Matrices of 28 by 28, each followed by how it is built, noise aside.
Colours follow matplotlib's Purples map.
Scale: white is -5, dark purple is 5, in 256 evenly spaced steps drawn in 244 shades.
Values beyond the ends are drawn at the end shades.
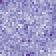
smooth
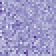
lower triangular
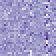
uneven columns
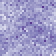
smooth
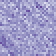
Toeplitz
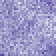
smooth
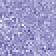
lower triangular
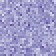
noise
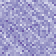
Toeplitz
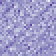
Hankel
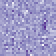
uneven columns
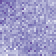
smooth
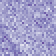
Toeplitz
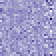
uneven columns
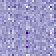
low rank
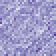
Hankel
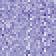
uneven columns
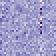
uneven columns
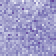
smooth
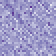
Toeplitz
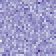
noise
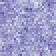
smooth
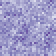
smooth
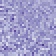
lower triangular
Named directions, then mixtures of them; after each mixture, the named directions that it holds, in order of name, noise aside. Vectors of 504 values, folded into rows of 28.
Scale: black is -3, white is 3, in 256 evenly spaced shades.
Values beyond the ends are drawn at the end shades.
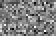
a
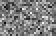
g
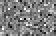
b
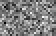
g.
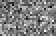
a, g.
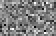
a.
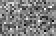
a, g.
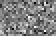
a, b.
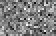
a, b.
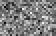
g.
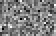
a, b.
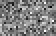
a, g.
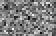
a, g.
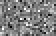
b.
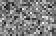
g.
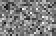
g.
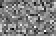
a.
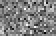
a, b.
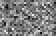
a, g.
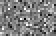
b.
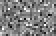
b.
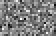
a, b.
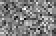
b, g.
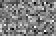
a.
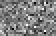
a, b.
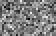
b, g.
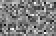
a.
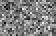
g.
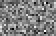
a.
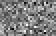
a, b.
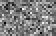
g.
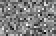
a, b.
